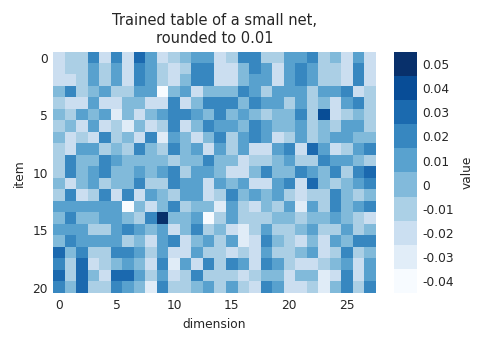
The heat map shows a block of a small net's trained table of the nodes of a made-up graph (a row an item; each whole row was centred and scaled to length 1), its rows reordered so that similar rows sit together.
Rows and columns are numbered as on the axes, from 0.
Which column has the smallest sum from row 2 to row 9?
9
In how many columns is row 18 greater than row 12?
10
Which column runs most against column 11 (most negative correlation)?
18
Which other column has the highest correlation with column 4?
24
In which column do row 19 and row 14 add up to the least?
13
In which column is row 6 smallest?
6
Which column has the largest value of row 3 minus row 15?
16
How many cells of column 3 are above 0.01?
1
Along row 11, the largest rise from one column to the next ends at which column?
22
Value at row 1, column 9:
-0.01
